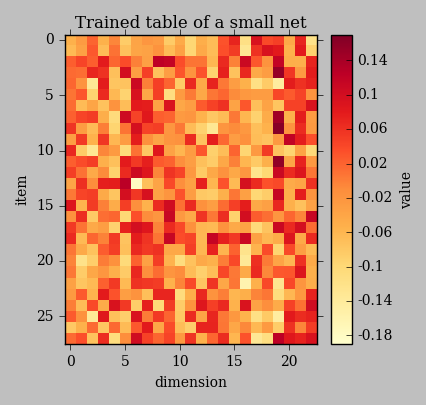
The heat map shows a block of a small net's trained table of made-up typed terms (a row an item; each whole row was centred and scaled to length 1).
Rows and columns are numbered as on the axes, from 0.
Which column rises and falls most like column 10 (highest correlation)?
19
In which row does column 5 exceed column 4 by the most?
7
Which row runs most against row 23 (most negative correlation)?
14
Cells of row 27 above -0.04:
17
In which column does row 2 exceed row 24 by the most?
8
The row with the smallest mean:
10
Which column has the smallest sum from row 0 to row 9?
4
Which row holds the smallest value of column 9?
5
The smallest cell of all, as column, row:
6, 13
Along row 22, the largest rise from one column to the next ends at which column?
20
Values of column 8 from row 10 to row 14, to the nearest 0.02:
0.08 0.02 0 -0.04 -0.04
